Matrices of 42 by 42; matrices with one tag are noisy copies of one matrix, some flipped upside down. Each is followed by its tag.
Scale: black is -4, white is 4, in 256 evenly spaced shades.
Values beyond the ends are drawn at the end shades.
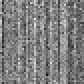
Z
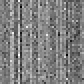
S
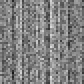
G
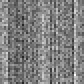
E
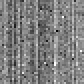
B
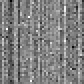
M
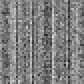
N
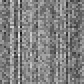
S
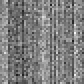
E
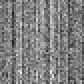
G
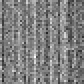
Z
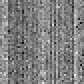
E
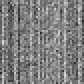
M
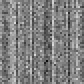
N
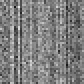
S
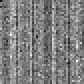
N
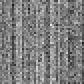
G
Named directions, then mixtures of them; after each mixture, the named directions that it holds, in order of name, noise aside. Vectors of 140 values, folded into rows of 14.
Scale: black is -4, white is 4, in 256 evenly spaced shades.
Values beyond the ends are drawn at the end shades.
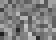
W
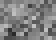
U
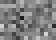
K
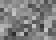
U.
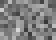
U, W.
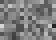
K, U, W.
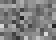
K.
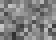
K, U, W.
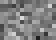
K, U, W.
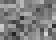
K, U.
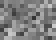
U.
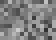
U, W.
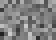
W.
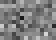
K.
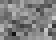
K, U.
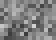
U.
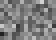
K, W.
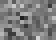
K, U, W.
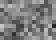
K, U, W.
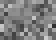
K, U, W.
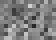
K, U.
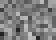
W.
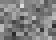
K, U.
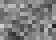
K, U.
